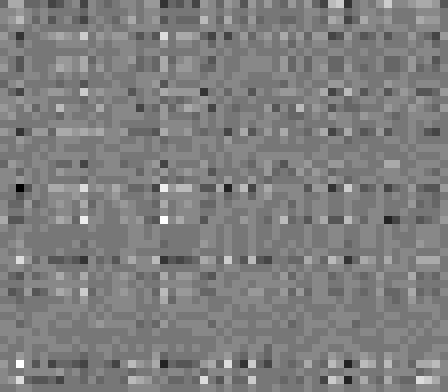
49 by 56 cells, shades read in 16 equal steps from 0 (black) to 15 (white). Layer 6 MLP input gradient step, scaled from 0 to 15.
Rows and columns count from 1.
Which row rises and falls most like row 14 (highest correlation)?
22
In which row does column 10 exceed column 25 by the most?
1
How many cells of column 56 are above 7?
19
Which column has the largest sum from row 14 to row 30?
21
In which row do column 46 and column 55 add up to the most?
46
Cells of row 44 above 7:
28
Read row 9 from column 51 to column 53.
7 9 6
